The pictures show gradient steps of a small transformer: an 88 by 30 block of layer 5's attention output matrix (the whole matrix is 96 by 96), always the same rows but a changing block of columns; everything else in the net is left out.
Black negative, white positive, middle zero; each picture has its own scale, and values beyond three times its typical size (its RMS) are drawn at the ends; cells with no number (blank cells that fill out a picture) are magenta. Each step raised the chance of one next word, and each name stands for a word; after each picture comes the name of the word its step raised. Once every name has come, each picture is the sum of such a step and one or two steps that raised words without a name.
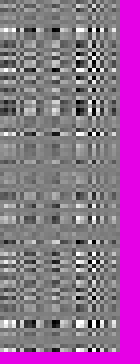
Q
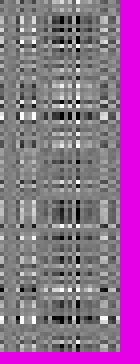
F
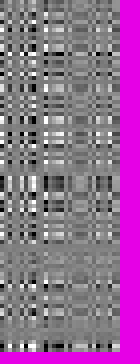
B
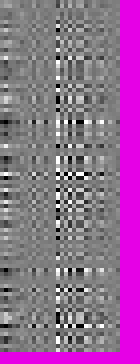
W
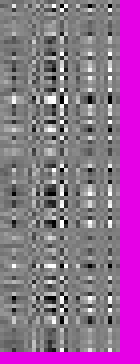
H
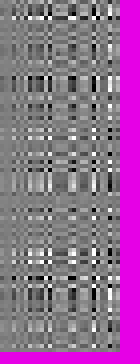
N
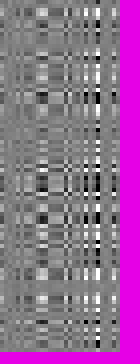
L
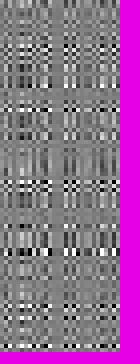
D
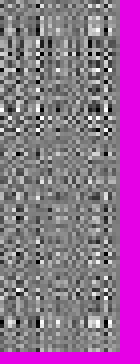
Q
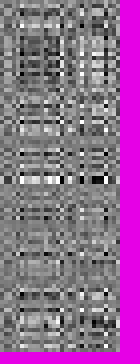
Q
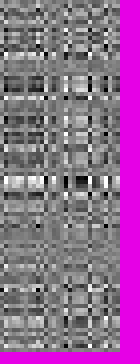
B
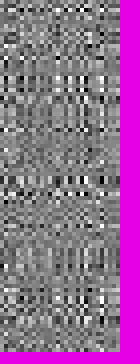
H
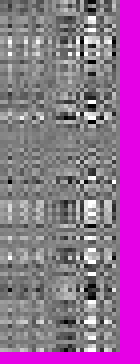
F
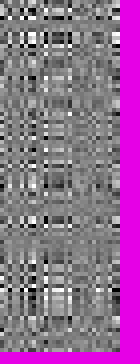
N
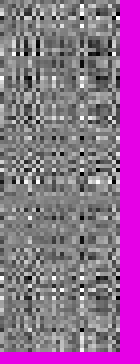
N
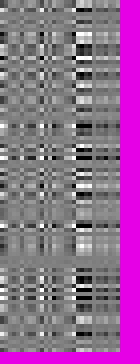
W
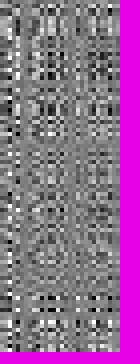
Q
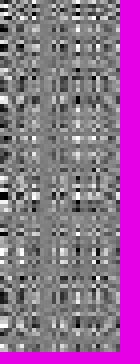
N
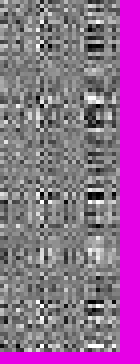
F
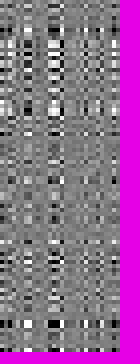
Q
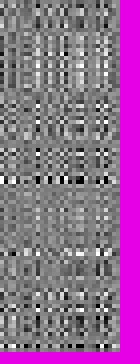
D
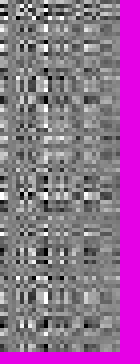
N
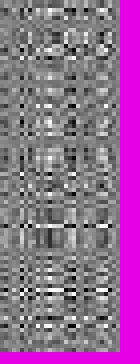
W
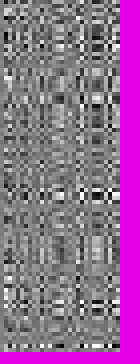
N
